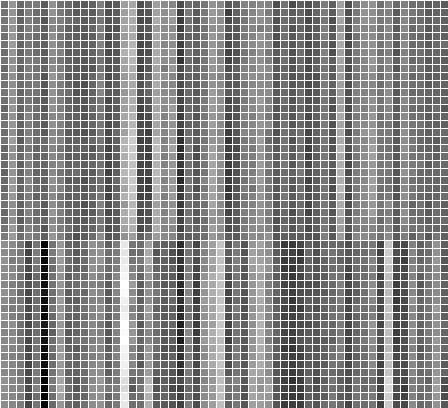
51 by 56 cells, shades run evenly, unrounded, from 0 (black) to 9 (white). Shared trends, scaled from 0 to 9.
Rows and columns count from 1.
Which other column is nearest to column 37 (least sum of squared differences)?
50
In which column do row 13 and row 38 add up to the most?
16
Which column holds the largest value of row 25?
17
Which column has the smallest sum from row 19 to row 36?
23
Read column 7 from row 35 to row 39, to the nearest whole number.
4 4 4 4 4
